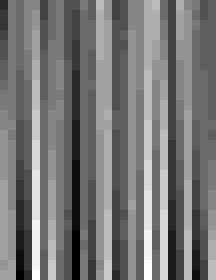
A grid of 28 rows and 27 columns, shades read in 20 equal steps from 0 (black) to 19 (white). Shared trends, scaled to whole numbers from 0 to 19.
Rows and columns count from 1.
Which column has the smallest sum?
10
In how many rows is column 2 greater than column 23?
16
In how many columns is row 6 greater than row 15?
9
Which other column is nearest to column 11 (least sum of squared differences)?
8
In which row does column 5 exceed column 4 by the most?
28
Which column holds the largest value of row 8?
19
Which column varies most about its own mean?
1
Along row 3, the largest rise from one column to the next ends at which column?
23
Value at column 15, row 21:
5
